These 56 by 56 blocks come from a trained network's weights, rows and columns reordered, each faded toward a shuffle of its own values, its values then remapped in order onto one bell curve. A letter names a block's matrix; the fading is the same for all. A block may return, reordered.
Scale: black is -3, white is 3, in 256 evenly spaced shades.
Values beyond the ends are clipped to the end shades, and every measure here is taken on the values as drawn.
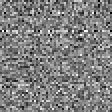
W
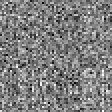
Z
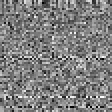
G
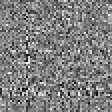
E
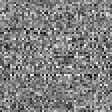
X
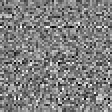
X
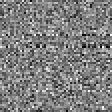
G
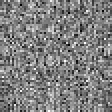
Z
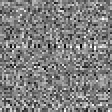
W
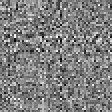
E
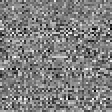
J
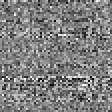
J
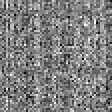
Z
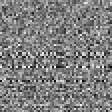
G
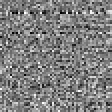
G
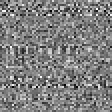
J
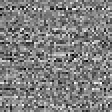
X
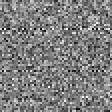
G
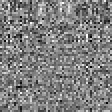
E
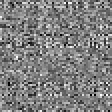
J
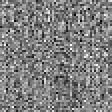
Z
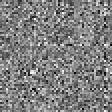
E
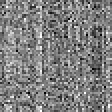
Z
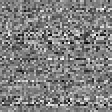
J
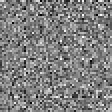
E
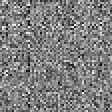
E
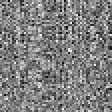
Z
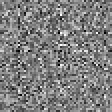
E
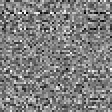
G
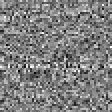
W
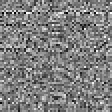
G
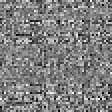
J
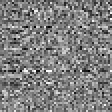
W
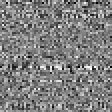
X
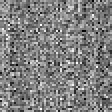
Z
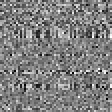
J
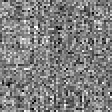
Z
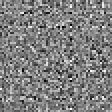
E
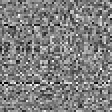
G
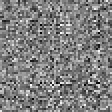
E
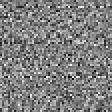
X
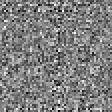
E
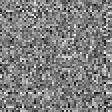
E
